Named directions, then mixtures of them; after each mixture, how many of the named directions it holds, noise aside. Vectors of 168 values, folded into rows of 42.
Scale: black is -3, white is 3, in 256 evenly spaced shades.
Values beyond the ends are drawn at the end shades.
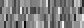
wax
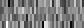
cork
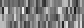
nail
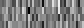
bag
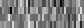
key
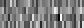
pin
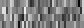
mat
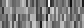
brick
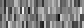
four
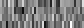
one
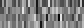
four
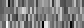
one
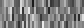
four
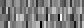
four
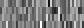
four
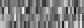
one
